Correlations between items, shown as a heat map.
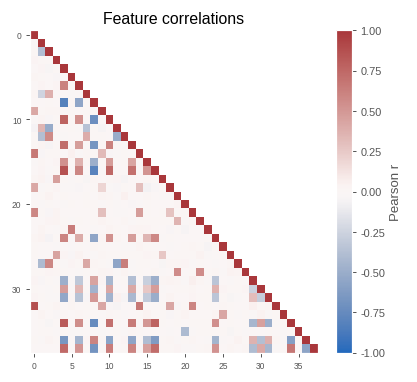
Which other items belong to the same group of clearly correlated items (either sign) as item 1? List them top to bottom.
2, 7, 11, 12, 27
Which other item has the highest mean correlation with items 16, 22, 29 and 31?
28
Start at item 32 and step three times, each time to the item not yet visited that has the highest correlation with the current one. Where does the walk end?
21
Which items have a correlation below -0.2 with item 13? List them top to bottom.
8, 29, 31, 36
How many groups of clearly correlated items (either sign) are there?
8
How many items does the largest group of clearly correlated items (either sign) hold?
14
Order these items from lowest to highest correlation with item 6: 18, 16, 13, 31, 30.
31, 18, 30, 13, 16
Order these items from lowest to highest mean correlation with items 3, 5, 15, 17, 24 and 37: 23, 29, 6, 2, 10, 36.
36, 29, 2, 23, 6, 10
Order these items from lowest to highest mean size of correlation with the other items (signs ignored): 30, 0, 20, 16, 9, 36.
20, 9, 0, 30, 36, 16
